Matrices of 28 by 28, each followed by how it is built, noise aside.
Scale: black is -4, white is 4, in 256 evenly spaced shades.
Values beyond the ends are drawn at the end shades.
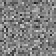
low rank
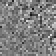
upper triangular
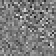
upper triangular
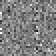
uneven columns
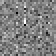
uneven columns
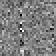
uneven columns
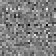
low rank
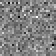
uneven rows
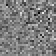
upper triangular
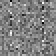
uneven columns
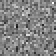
uneven columns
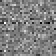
uneven rows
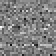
uneven rows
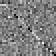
diagonal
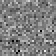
uneven rows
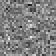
low rank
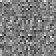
low rank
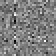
uneven columns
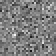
uneven columns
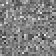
uneven rows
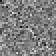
diagonal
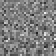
low rank
